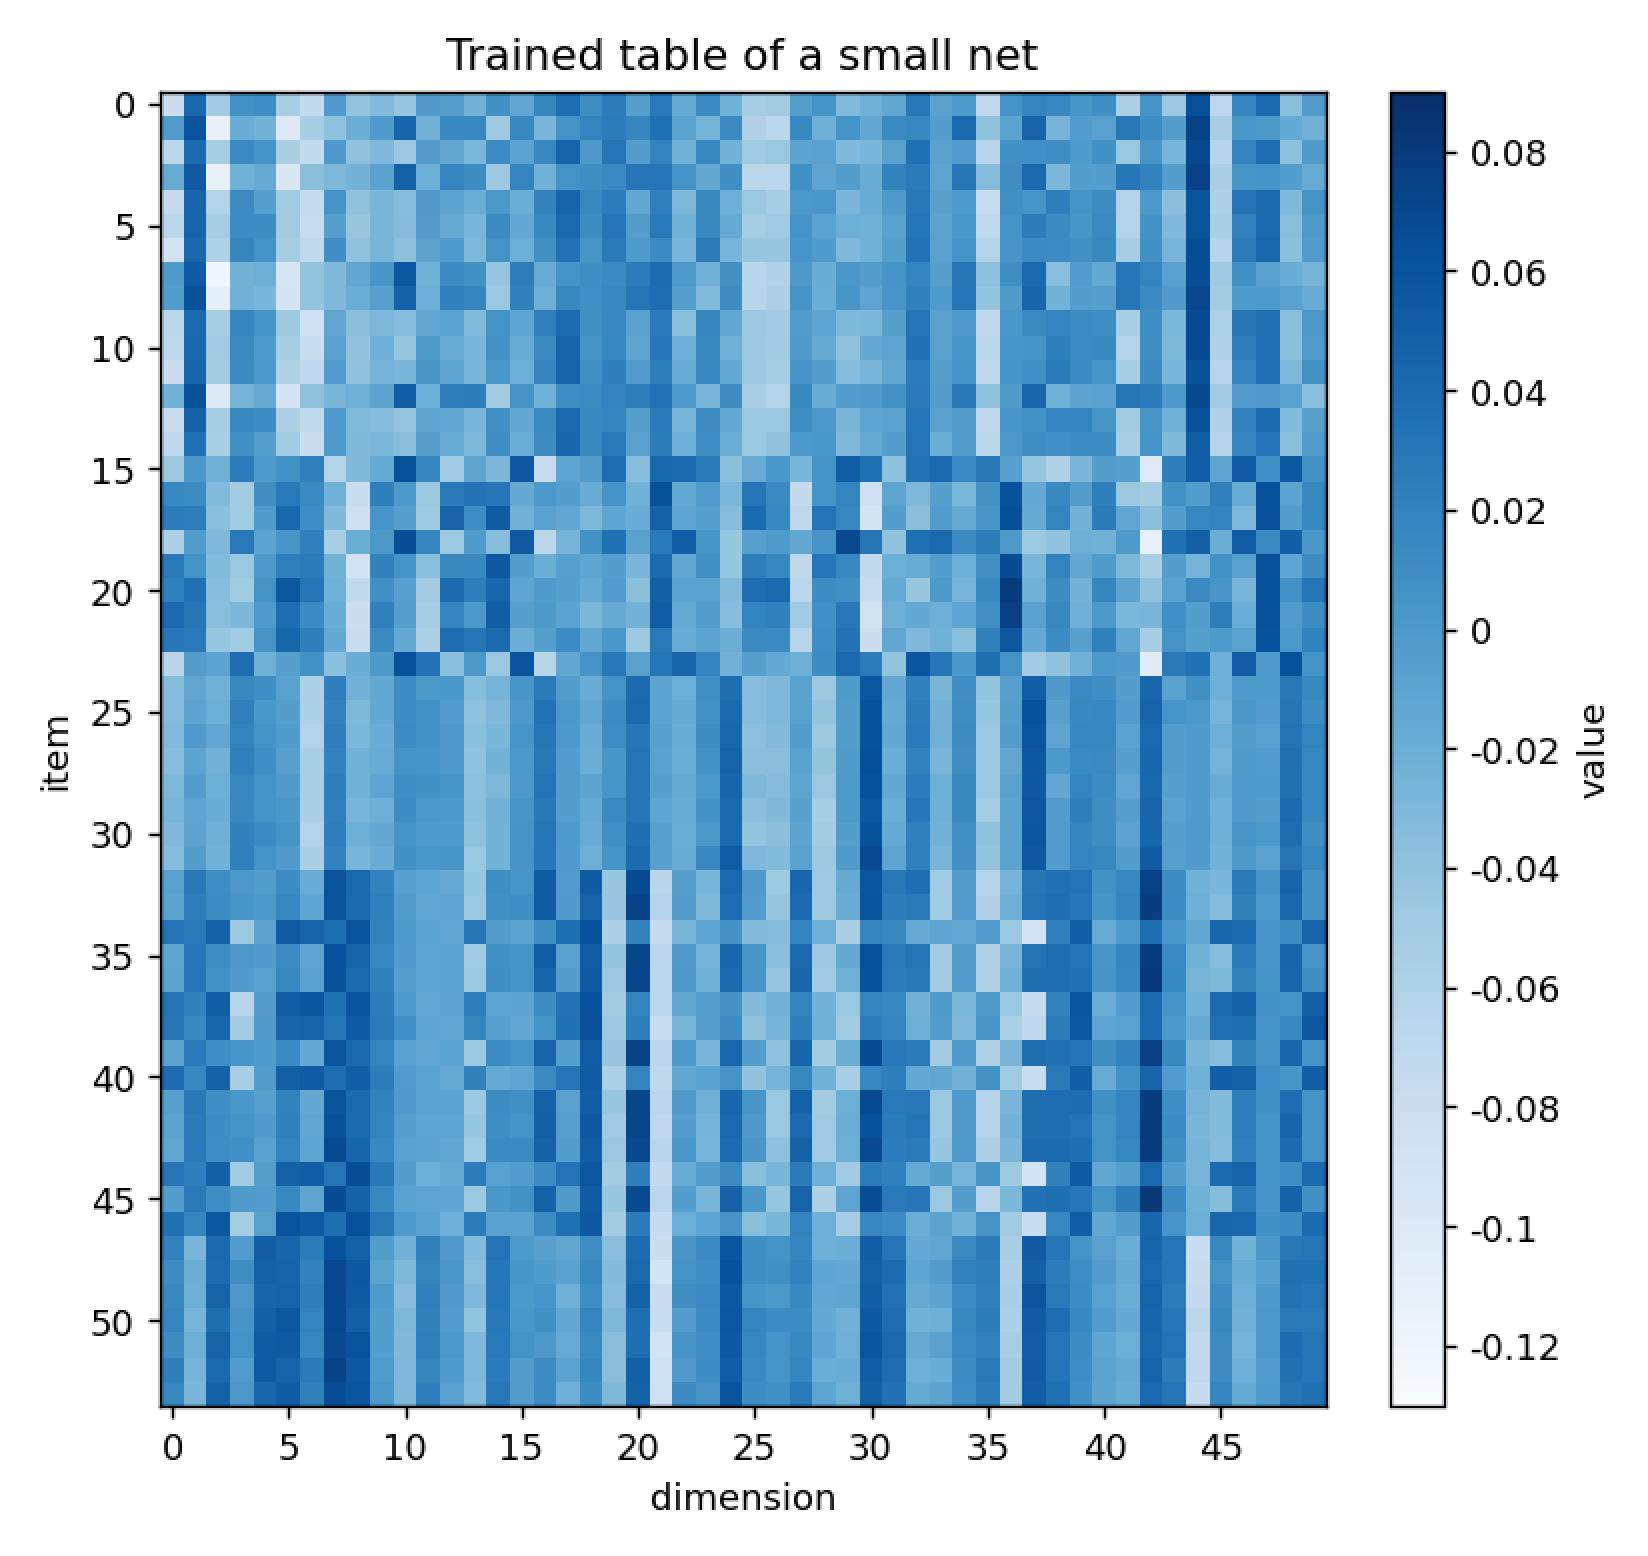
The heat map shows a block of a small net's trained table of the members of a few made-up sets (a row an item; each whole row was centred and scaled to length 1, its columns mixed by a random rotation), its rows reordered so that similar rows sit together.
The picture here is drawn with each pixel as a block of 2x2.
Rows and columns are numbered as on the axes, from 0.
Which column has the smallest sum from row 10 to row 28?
8
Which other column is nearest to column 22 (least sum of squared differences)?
15
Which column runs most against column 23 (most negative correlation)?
41
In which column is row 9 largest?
44
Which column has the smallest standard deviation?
40
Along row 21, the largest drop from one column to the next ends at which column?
30
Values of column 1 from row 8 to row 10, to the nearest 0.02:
0.06 0.04 0.04
